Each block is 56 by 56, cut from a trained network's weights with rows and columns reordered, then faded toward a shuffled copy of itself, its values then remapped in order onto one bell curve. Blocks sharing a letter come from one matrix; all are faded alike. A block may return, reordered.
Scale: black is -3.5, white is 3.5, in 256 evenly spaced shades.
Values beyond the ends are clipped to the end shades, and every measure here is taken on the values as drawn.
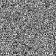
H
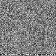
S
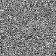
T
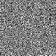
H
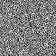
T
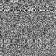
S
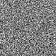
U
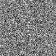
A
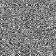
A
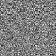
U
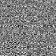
A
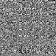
A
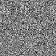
H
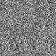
S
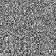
S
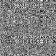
A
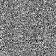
T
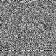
S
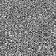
S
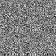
S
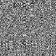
A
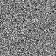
U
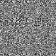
A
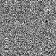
U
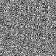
H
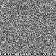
S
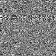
A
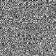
A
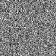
T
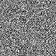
U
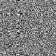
A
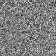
H
